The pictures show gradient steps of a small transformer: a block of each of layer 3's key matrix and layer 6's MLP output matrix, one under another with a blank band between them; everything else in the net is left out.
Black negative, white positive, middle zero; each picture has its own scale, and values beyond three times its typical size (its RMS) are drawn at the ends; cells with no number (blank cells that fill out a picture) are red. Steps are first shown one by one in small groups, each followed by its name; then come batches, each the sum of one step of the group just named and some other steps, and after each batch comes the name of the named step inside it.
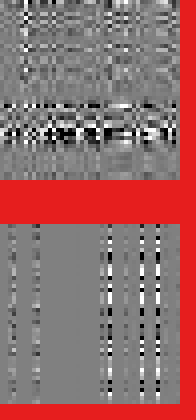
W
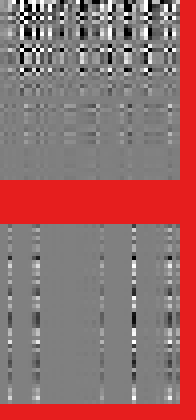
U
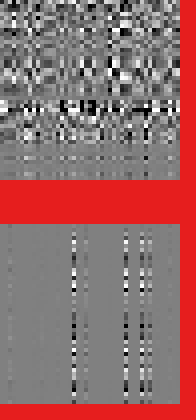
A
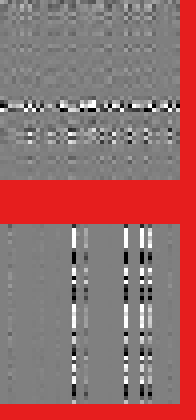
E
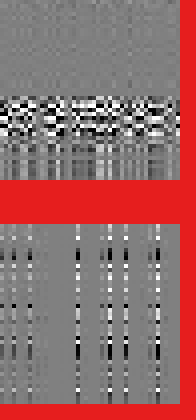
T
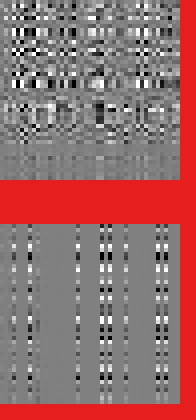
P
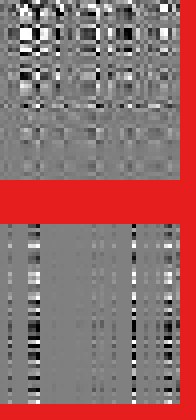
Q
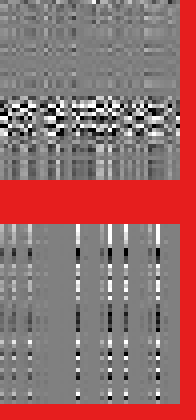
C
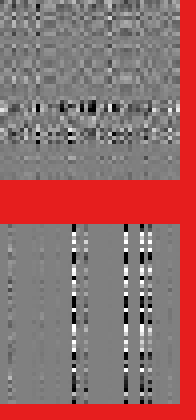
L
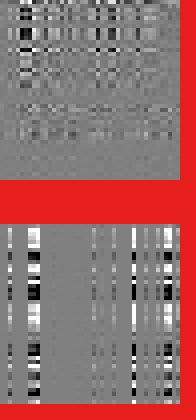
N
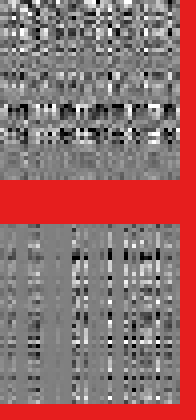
Q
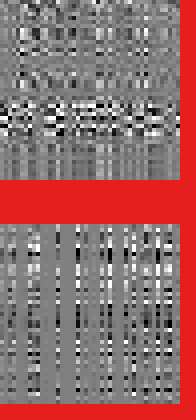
C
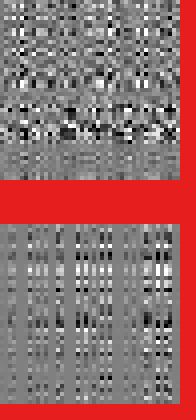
P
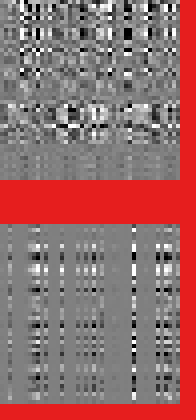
U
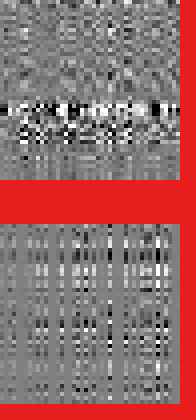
W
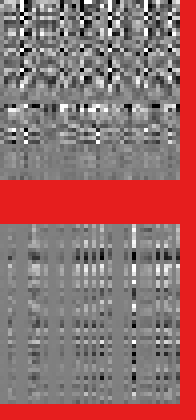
U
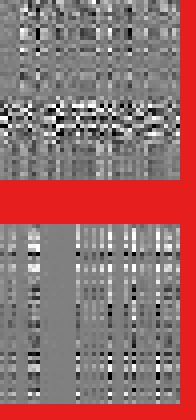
C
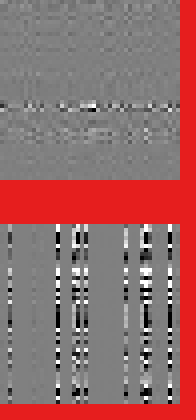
E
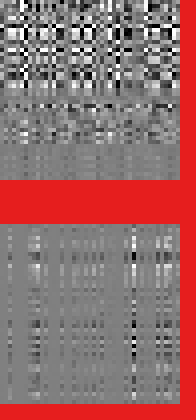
U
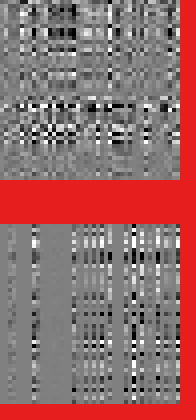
L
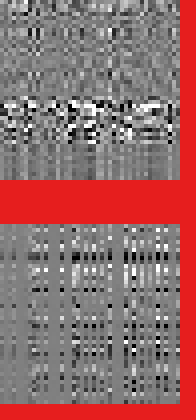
T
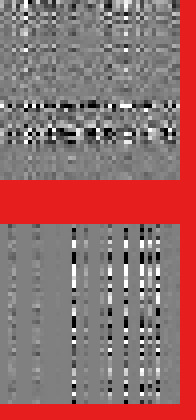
W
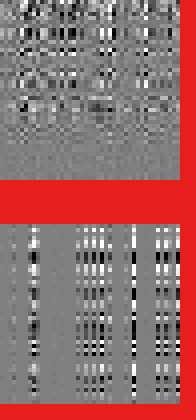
P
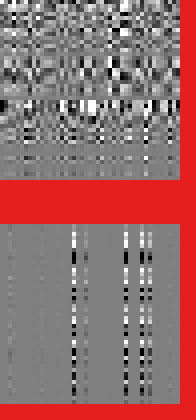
E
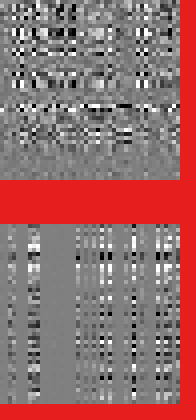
P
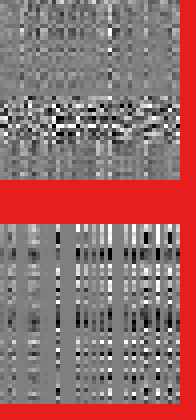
C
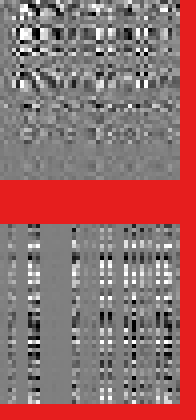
Q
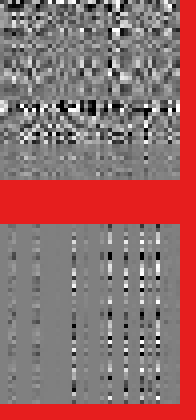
A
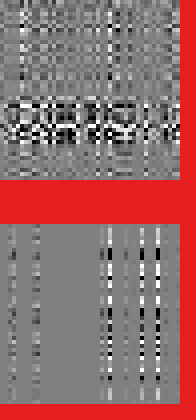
W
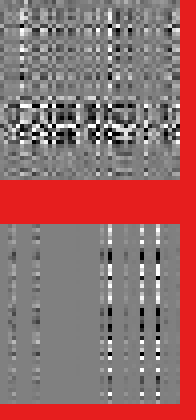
W
